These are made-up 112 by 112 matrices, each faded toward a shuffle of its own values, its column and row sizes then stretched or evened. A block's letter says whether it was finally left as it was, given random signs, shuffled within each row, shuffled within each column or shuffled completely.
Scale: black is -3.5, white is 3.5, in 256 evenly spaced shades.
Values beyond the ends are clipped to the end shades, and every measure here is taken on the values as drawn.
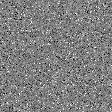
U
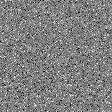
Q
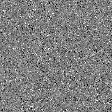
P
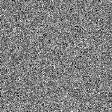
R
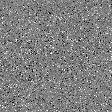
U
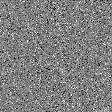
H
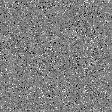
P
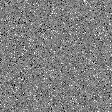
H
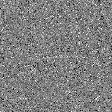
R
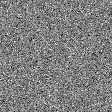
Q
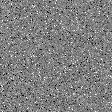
Q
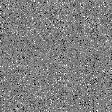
R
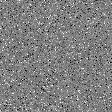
U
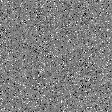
H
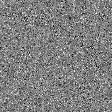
U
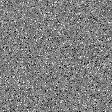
U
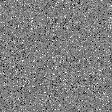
P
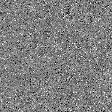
P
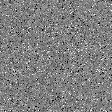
P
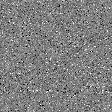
U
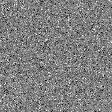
H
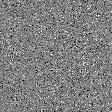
H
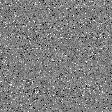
U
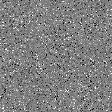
R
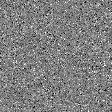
H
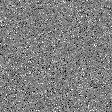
Q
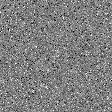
Q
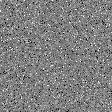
Q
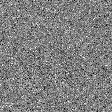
U
